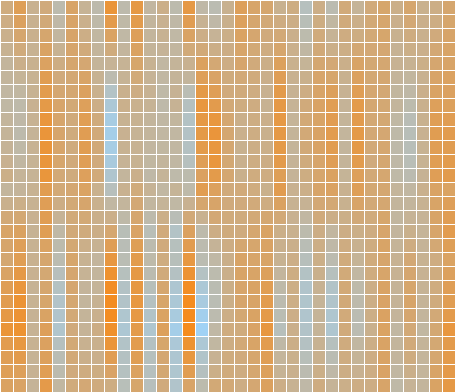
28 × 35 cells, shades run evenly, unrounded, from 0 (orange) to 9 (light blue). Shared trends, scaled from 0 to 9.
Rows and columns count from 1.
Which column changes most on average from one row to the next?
9
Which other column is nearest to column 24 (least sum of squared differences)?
5
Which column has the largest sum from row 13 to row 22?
14
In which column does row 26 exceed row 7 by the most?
16
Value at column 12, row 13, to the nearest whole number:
6
